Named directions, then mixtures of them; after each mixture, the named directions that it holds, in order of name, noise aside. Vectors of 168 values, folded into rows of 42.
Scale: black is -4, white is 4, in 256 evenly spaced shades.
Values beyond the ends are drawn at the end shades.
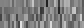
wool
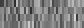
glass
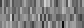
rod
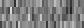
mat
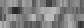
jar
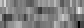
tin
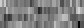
tin.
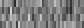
mat.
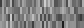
rod.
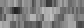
jar.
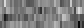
tin.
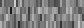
mat, tin.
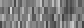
mat, wool.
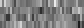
mat, tin, wool.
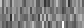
rod.
